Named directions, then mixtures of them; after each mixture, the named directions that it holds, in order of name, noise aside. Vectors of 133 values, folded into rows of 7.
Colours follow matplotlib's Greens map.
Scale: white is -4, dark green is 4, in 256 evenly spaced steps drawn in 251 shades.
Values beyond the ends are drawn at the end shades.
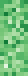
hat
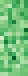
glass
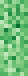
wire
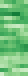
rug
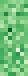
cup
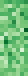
cup, glass, hat.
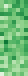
glass, hat, rug.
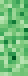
glass.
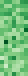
glass, hat, wire.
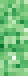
glass, rug.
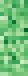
glass.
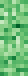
rug, wire.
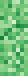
cup, glass, wire.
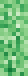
wire.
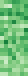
glass, rug.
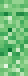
cup, hat, rug.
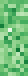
cup.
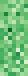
cup.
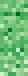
cup, rug.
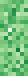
cup.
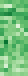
glass, hat, rug.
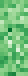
cup, rug.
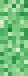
cup, glass.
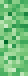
hat, wire.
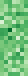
cup, wire.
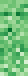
cup, rug.
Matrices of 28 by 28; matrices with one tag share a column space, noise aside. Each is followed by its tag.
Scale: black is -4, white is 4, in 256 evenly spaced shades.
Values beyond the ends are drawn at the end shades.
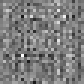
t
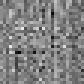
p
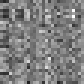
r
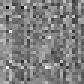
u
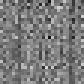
u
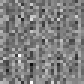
t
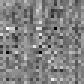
p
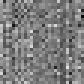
r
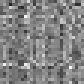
u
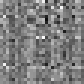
u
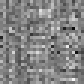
p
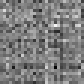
r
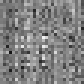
p
